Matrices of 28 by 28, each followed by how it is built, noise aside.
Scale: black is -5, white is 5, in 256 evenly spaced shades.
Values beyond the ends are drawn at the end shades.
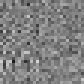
low rank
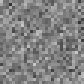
Hankel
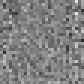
uneven columns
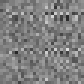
low rank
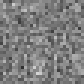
blocks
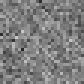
Toeplitz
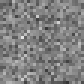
repeating rows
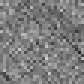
Toeplitz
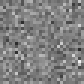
uneven columns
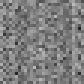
repeating rows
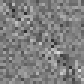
banded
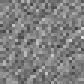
Hankel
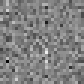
uneven columns
